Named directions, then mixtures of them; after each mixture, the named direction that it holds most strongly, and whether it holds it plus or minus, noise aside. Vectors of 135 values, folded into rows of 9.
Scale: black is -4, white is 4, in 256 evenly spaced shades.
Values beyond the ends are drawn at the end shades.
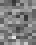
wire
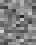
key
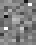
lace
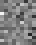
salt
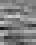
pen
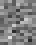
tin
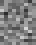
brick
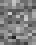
wire, minus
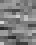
pen, plus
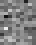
lace, plus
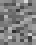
tin, plus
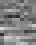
pen, minus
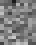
wire, plus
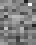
lace, plus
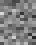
wire, plus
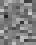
brick, plus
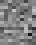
salt, plus
